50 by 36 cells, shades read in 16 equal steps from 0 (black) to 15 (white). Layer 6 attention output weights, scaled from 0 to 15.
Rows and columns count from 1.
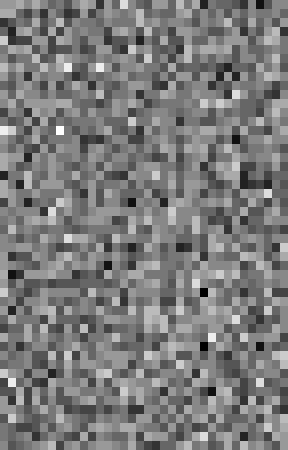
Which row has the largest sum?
35
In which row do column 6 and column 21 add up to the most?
37
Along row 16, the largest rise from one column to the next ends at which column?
31
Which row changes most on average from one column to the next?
45
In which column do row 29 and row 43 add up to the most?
33
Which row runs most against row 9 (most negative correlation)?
20
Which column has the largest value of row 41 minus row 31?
2
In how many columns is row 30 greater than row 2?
18
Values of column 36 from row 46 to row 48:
3 11 10
